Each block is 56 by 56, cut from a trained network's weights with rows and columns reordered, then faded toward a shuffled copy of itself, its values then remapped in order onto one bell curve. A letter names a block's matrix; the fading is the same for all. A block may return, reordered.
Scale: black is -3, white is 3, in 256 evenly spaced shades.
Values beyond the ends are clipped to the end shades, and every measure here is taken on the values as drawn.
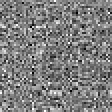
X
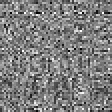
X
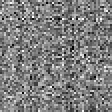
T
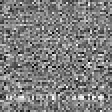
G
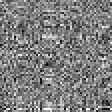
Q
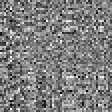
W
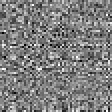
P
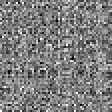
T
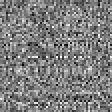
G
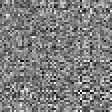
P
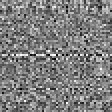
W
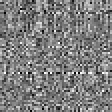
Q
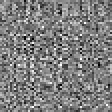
P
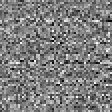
P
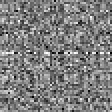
Q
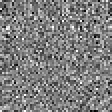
T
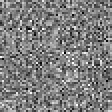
T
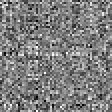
P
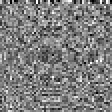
X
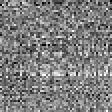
G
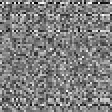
Q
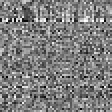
W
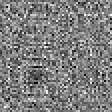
T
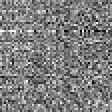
Q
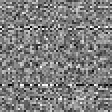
Q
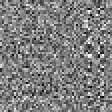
P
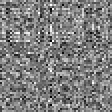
W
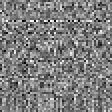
Q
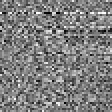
W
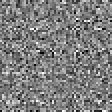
P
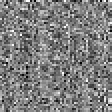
T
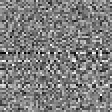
W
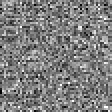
T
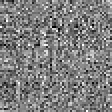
T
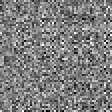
P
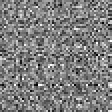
X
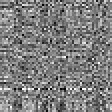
Q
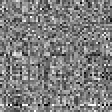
Q
